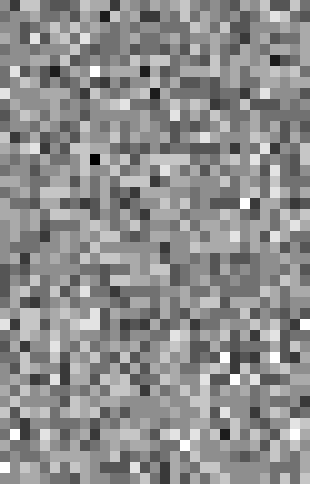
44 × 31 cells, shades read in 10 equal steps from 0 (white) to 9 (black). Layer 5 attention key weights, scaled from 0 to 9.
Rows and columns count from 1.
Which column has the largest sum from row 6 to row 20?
30
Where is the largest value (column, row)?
10, 15
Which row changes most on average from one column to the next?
40
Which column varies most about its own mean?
28
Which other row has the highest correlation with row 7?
21
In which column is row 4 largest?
25
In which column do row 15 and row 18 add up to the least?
26
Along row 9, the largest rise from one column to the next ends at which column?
16
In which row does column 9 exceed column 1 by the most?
9
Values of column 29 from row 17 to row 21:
5 3 5 2 3
